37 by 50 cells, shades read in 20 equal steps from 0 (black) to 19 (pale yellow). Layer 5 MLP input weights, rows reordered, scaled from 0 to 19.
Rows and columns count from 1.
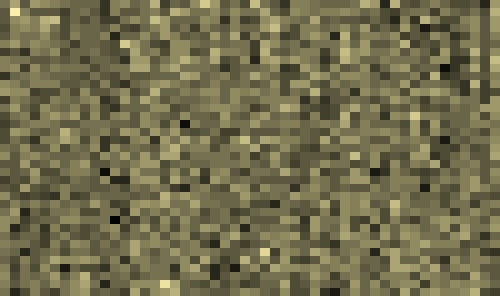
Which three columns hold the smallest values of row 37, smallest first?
34, 2, 33
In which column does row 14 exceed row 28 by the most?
36
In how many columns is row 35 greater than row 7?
23
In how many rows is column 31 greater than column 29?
10
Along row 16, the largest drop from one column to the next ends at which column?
19
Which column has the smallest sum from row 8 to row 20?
45
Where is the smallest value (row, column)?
28, 12
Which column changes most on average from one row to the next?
13
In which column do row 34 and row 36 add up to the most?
17
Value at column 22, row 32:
9
